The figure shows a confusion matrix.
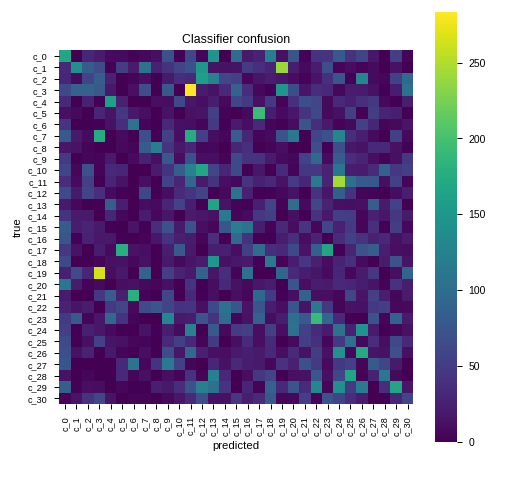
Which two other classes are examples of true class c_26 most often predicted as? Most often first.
c_24, c_11
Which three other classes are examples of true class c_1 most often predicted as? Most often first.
c_19, c_12, c_7
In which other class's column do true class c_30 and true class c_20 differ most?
c_0
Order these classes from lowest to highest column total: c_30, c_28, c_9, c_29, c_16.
c_28, c_30, c_16, c_29, c_9
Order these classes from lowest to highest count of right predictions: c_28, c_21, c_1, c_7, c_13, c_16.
c_16, c_7, c_21, c_28, c_1, c_13
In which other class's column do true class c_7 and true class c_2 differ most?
c_11
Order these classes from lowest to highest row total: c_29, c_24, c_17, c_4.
c_4, c_24, c_17, c_29
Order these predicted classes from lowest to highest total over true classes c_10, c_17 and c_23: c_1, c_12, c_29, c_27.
c_1, c_29, c_27, c_12
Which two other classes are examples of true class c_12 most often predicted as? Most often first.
c_15, c_24
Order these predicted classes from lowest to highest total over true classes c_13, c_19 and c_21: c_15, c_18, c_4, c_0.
c_15, c_0, c_18, c_4
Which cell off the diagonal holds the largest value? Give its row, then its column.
c_3, c_11
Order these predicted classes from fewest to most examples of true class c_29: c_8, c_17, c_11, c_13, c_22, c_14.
c_17, c_8, c_14, c_11, c_13, c_22
